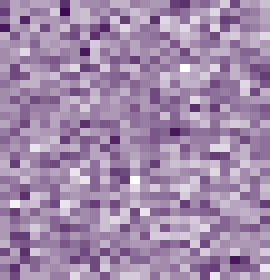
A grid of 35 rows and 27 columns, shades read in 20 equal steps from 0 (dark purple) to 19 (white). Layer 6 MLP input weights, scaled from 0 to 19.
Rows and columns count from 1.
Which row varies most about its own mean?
4
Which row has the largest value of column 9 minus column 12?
23
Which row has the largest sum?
35
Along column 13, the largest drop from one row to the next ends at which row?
29
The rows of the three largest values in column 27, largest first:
34, 5, 32
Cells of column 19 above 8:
23
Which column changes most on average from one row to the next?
22
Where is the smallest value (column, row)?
7, 2
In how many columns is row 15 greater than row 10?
10
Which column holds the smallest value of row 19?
11
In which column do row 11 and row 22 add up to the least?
12
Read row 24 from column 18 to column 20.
14 16 14
